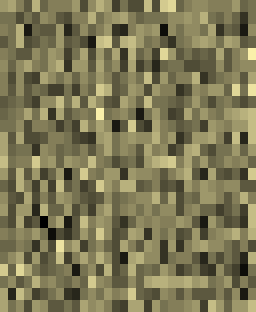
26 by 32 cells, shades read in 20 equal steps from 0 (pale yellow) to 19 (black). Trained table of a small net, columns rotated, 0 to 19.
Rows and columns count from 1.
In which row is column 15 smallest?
5
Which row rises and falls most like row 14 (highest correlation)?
24
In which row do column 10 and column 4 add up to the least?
6
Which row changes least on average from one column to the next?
2
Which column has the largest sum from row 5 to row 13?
23
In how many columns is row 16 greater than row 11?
17
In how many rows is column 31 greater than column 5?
12
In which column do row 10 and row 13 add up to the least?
13
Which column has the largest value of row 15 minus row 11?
31
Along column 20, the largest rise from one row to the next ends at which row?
25
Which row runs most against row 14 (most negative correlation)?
4
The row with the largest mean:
3
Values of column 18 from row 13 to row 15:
12 13 8
